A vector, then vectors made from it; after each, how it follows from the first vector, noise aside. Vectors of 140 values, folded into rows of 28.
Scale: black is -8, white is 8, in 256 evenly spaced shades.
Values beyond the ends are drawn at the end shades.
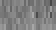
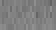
shrunk.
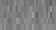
shrunk.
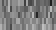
scaled up.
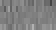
partly zeroed.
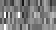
reversed, negated, scaled up.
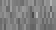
negated.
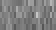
negated.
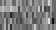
wrapped around, scaled up.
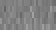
partly zeroed.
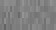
reversed, shrunk.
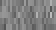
negated.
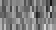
scaled up.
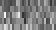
reversed, negated, scaled up.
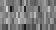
wrapped around, scaled up.
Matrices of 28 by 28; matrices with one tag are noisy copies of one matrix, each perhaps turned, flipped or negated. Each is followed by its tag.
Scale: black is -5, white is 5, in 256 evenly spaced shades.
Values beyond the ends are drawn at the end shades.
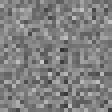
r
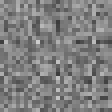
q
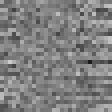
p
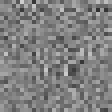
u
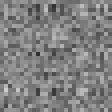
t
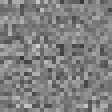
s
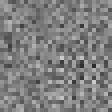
r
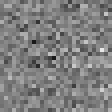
s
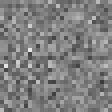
r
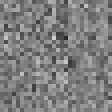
s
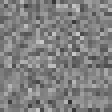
s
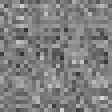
t
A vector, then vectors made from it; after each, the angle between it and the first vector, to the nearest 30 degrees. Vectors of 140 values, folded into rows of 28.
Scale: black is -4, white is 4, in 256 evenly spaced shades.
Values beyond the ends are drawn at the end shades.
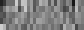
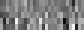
60 degrees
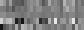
120 degrees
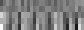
90 degrees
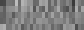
30 degrees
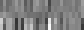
90 degrees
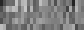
30 degrees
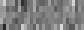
150 degrees
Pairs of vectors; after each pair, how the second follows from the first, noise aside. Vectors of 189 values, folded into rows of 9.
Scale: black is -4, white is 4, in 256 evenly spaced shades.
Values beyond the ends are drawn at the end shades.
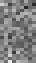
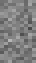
wrapped around, negated, shrunk.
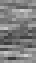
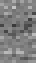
reversed, partly zeroed.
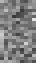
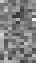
copied.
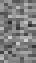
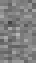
reversed, negated, shrunk.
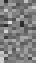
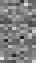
shuffled.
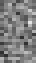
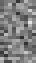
copied.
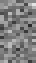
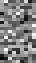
reversed, negated, scaled up.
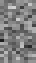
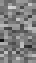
copied.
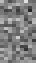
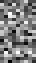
reversed, negated, scaled up.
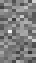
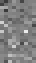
reversed, partly zeroed.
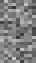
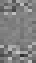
reversed, partly zeroed.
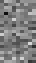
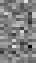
shuffled.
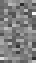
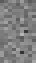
wrapped around, negated, shrunk.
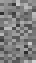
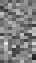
shuffled.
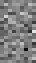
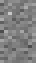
reversed, negated, shrunk.
